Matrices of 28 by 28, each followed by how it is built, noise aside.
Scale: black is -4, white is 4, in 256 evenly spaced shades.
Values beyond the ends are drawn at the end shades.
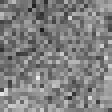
smooth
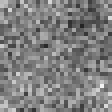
smooth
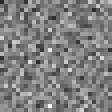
repeating rows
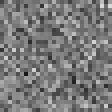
Toeplitz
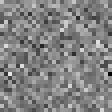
Toeplitz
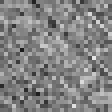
Toeplitz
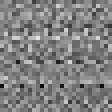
repeating columns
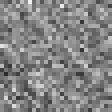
Toeplitz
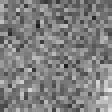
smooth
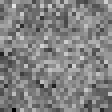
smooth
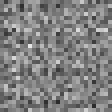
repeating rows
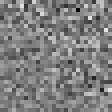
upper triangular
